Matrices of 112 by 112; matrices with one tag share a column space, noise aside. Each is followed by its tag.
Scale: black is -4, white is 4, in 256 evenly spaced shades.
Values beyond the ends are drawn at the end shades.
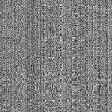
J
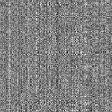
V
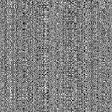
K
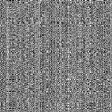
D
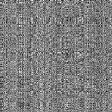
D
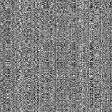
K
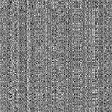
K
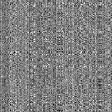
V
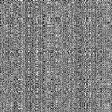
D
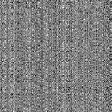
K
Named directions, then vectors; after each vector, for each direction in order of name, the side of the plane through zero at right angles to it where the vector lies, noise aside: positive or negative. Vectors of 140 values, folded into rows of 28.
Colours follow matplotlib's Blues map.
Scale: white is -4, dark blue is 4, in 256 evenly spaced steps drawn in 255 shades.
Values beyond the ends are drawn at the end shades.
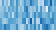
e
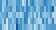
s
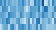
negative, negative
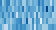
negative, positive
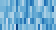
positive, positive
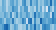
positive, negative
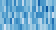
negative, positive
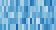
positive, positive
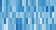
negative, positive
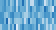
negative, negative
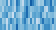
positive, positive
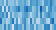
positive, positive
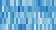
negative, positive
